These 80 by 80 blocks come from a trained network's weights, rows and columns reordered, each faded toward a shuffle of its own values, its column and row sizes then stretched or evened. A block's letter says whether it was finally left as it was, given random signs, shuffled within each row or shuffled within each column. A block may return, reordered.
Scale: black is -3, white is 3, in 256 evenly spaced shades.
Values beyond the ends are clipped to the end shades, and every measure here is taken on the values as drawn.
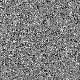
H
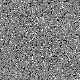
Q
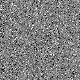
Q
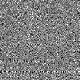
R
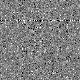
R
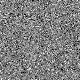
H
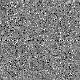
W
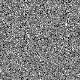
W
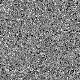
H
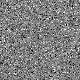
H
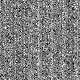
Q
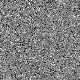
Q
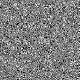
R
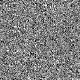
R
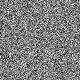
H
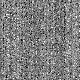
Q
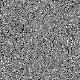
Q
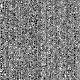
Q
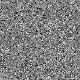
W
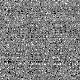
R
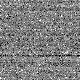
H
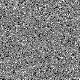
H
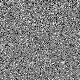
H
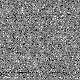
H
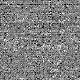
R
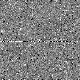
W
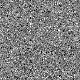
W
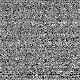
R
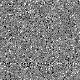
W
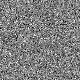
H
